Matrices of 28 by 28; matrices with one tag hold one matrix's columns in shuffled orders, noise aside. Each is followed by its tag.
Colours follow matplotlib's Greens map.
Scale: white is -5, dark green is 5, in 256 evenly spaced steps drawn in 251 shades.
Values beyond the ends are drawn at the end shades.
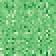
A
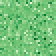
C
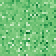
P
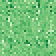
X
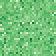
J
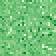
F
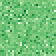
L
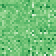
A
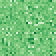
J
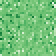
C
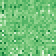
A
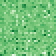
A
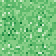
F
